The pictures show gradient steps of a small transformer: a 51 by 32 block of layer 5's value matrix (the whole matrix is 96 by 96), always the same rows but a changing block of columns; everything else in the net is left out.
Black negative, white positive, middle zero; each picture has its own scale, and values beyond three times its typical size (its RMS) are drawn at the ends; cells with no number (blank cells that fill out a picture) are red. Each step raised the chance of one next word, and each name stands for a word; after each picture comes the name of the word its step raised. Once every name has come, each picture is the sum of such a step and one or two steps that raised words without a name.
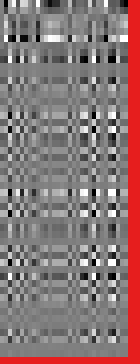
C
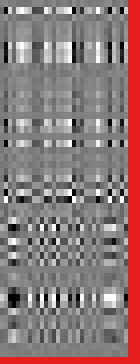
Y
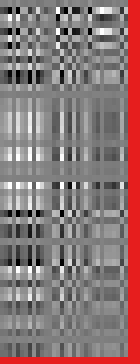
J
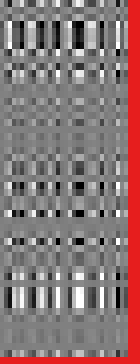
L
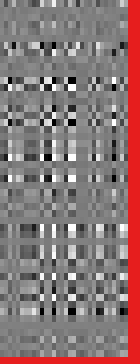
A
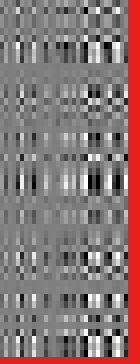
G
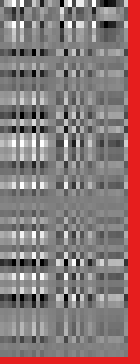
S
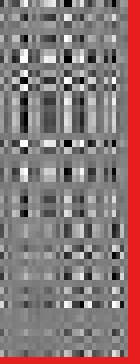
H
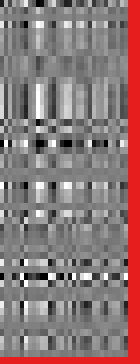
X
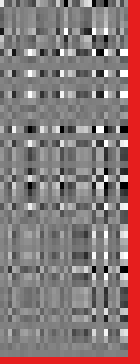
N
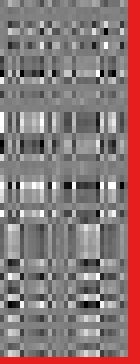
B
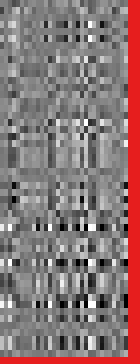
Y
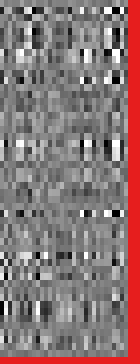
J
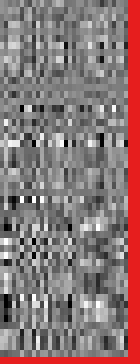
Y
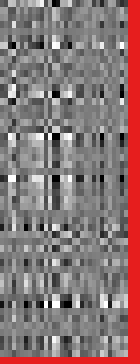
G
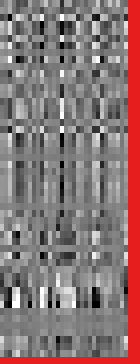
L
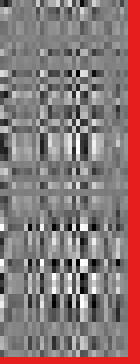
S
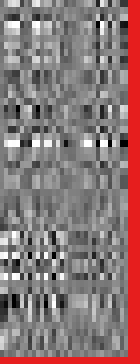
S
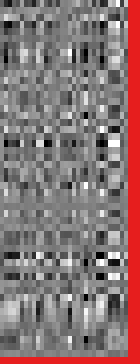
S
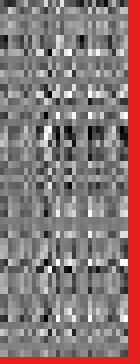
N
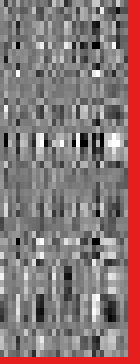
L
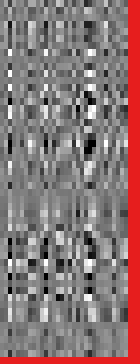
S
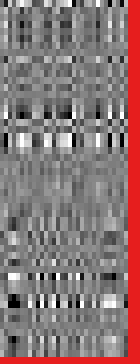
X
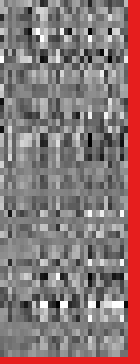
J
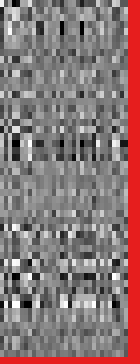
S
